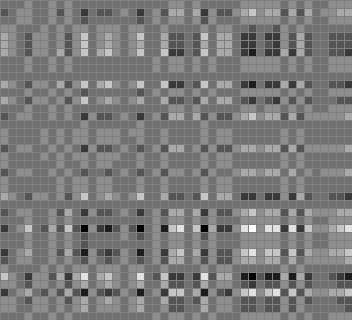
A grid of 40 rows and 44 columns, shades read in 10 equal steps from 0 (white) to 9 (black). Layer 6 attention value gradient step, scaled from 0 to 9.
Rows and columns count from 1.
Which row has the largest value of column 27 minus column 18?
35
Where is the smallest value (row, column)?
29, 32
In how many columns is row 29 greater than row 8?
16
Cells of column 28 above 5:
8
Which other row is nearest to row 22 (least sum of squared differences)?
33
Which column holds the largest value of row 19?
11
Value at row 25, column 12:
5
